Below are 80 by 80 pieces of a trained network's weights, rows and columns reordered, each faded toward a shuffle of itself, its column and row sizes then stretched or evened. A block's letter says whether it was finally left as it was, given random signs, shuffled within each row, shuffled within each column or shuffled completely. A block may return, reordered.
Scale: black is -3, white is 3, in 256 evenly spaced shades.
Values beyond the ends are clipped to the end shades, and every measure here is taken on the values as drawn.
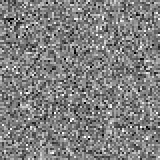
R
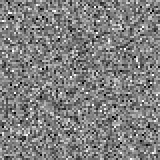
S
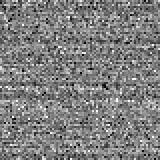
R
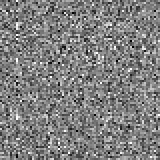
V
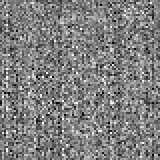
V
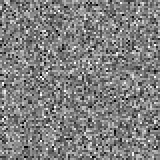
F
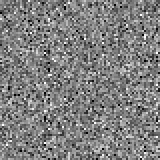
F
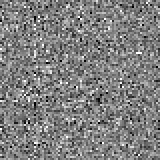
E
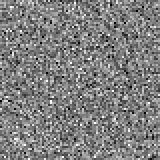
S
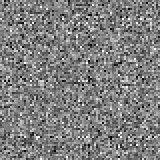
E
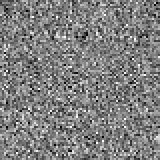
V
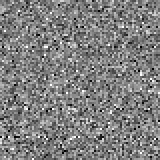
R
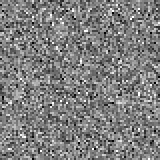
E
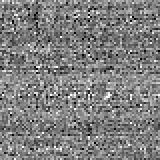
V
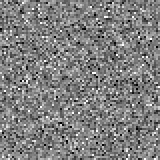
S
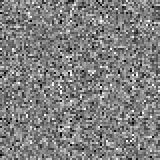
E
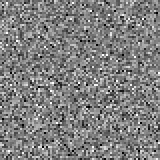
R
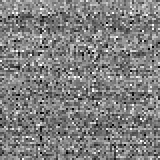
V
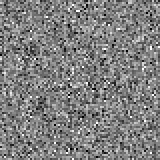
F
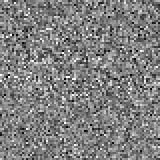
R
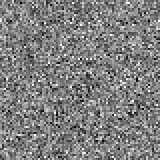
R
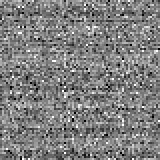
V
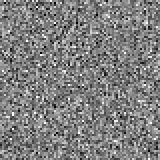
F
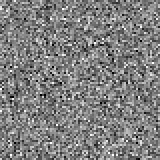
R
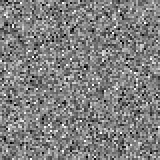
S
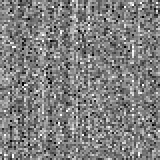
F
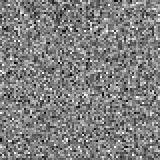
R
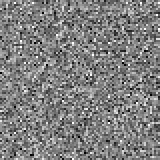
F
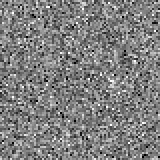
S
